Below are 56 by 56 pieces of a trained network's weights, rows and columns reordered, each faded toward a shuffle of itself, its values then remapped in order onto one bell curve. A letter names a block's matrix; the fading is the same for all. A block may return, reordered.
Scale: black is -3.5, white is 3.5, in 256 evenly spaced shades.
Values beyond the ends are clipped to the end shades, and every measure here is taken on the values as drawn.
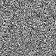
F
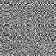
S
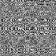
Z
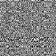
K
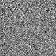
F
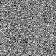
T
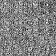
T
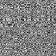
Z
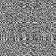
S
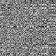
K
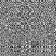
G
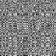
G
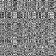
G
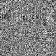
T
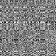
Z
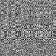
G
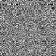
K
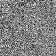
F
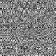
K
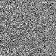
F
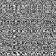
K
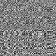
Z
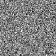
F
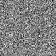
T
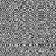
G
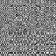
G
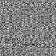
Z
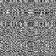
G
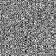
T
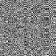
S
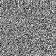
F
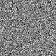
F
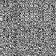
T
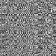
G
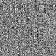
T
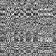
G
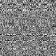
K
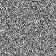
F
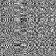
G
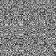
K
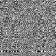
K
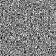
T
